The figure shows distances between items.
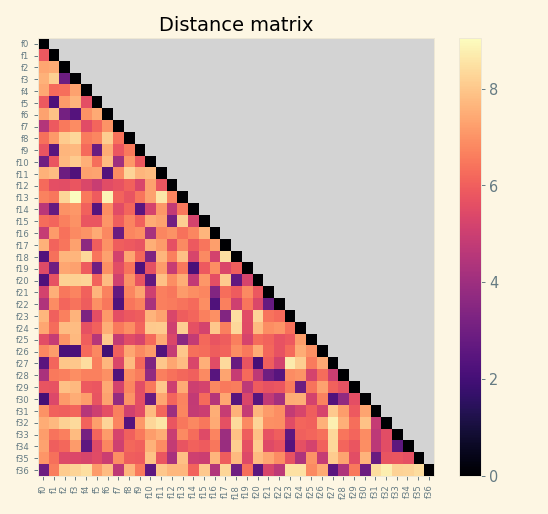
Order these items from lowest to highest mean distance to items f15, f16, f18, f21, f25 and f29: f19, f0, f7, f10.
f7, f0, f10, f19
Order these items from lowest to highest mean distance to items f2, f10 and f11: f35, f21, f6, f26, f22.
f26, f6, f22, f21, f35
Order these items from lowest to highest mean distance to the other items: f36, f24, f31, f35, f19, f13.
f19, f31, f35, f36, f24, f13
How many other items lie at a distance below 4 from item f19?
4
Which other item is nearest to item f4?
f34
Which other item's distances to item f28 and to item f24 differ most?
f16
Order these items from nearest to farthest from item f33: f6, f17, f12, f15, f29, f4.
f4, f17, f12, f15, f29, f6
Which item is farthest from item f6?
f13
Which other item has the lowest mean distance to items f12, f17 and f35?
f31
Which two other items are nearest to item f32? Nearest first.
f8, f31
